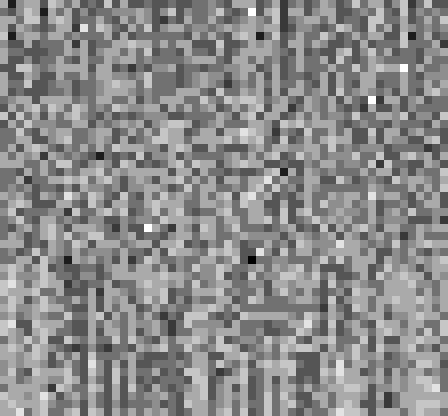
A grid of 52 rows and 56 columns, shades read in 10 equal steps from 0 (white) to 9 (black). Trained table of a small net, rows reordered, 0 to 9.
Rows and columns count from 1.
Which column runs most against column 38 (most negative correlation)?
26
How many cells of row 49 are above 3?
27
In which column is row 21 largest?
48
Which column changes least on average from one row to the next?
12
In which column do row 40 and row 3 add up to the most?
21
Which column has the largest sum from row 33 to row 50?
11
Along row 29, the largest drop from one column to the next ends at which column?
19
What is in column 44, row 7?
2
